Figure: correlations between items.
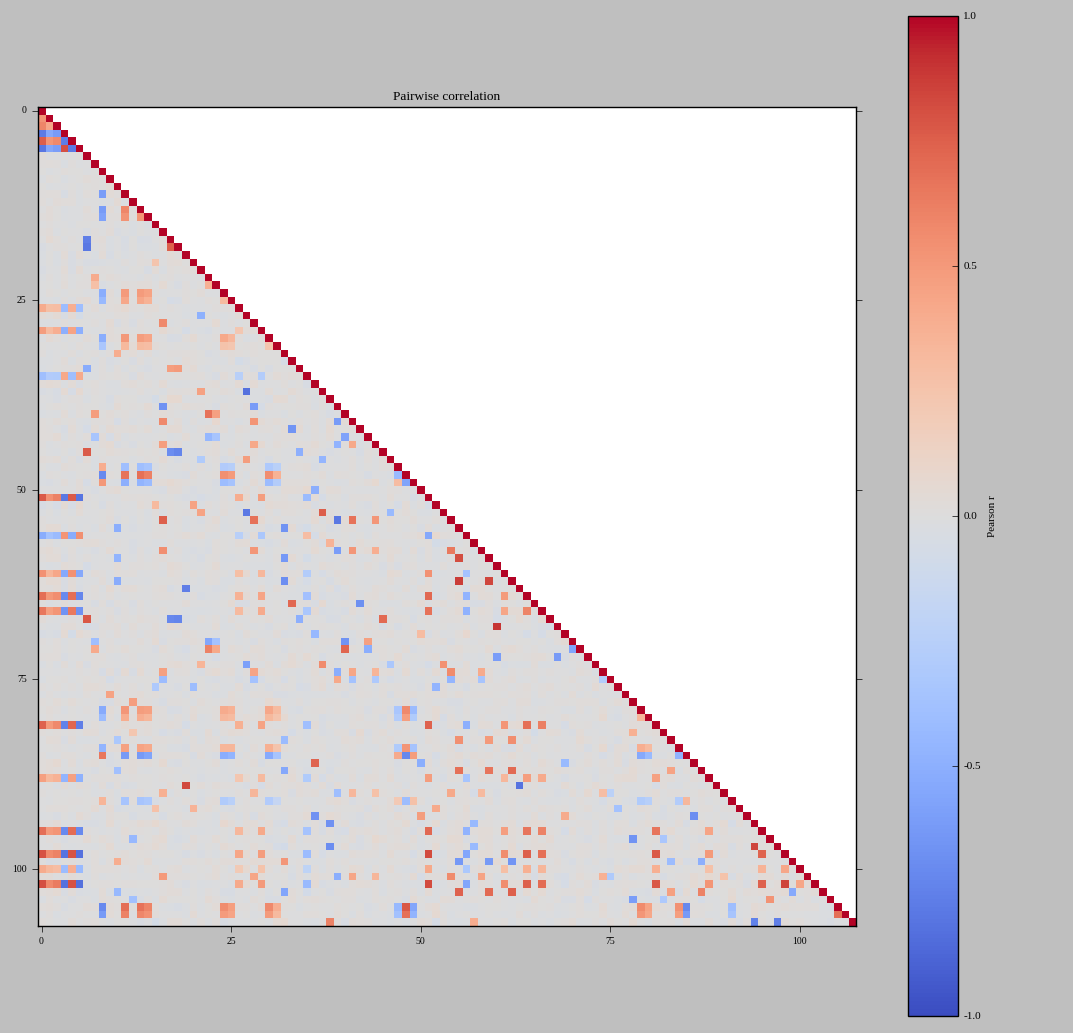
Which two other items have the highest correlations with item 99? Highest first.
32, 10
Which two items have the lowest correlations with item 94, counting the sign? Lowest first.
107, 38
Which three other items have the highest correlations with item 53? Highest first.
37, 73, 21
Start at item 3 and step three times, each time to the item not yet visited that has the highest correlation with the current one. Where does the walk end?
35
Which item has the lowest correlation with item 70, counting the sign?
40
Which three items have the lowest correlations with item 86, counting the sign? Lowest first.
93, 50, 69
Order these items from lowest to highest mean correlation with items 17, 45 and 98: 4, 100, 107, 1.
107, 100, 1, 4
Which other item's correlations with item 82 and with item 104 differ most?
78
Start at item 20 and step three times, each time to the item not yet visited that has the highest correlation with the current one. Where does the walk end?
15
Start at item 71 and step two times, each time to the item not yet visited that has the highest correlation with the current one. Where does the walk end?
22
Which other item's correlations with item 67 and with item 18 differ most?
6
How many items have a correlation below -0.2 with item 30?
5
